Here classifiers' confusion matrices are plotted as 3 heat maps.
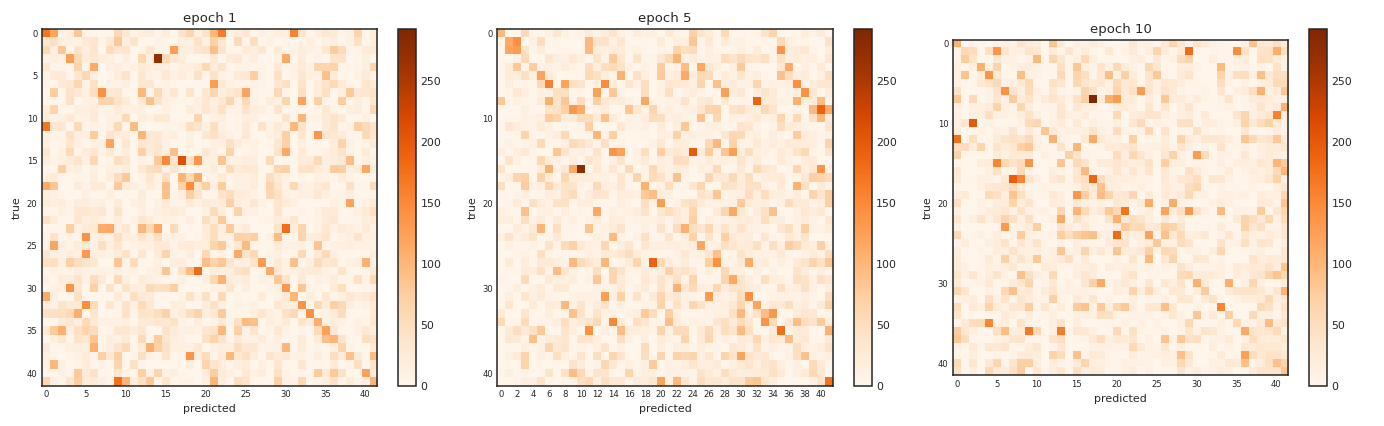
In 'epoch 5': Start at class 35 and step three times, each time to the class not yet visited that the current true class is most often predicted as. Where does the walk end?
5
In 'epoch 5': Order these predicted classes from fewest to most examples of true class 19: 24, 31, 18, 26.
24, 26, 31, 18
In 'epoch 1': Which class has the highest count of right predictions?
0
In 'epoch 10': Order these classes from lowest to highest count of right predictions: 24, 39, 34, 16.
39, 34, 16, 24
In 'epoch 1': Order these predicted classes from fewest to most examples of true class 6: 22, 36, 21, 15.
15, 22, 36, 21
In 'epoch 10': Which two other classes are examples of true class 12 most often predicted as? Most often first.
0, 17
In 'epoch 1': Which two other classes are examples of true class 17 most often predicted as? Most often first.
19, 10
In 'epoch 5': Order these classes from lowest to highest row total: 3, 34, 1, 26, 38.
26, 1, 3, 38, 34
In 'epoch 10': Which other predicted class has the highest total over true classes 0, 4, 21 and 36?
13
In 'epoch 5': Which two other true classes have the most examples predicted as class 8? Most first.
6, 32
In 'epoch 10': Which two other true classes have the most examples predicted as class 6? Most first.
23, 36
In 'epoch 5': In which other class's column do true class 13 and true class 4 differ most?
25
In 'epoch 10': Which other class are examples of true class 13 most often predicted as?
15
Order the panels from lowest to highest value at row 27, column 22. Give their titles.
epoch 5, epoch 10, epoch 1
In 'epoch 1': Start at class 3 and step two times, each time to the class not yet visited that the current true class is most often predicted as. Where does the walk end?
30
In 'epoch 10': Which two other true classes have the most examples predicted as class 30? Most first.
14, 34
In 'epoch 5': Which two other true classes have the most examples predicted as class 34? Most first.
33, 21
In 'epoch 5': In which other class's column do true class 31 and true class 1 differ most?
2
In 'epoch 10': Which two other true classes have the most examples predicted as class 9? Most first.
36, 15
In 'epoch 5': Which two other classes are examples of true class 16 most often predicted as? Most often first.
10, 40
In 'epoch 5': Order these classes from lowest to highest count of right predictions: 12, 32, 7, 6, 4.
7, 4, 12, 32, 6
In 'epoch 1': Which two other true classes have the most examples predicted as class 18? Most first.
38, 28
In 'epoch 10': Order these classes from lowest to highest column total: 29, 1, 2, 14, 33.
14, 1, 2, 33, 29
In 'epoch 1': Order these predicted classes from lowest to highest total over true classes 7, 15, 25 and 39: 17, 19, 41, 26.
26, 41, 19, 17
